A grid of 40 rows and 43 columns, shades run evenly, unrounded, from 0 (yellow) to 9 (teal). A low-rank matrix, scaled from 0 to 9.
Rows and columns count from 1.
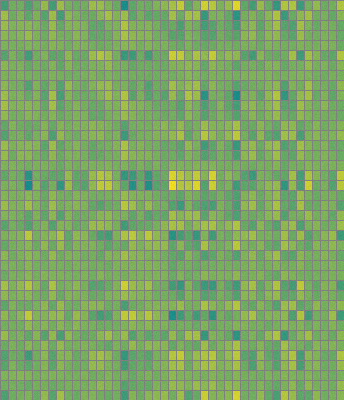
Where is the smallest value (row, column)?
19, 22
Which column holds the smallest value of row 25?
30
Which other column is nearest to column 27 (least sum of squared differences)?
43
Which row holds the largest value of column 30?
10
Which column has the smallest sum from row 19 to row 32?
16
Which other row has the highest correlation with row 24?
32
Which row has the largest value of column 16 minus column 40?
1
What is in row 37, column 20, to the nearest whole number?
5
